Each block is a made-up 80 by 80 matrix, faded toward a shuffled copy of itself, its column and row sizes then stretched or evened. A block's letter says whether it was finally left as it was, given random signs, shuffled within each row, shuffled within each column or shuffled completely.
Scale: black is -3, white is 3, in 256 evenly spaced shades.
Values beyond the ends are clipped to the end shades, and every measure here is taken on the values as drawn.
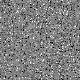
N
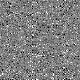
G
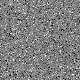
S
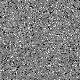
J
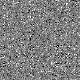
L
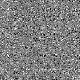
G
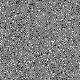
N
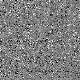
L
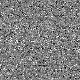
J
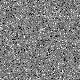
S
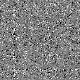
L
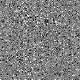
G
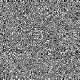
G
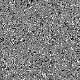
L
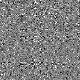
G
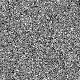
S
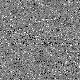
J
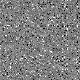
G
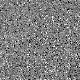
L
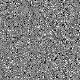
L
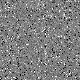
N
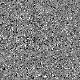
L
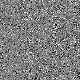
L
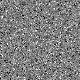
N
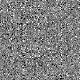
G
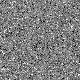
S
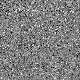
J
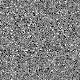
J
